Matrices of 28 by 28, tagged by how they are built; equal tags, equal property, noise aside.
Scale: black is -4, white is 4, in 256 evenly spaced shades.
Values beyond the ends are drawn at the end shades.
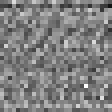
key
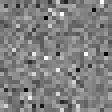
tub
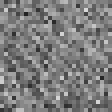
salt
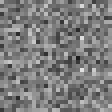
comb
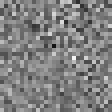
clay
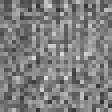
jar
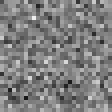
key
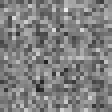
jar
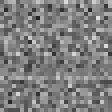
key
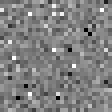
tub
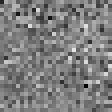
clay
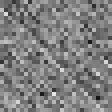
salt
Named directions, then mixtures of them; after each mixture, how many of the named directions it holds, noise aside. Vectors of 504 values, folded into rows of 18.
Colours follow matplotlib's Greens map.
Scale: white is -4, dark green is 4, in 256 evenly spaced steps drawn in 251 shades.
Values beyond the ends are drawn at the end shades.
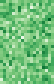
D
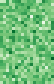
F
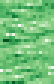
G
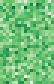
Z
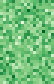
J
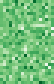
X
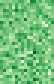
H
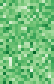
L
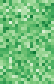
four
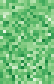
three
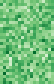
one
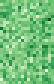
one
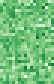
three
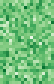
three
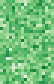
four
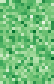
one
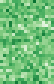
four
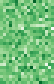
one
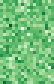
three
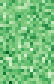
two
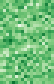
four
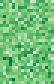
three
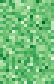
one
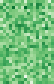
one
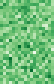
one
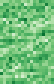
four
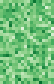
four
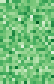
one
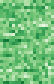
four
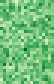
three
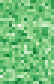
three
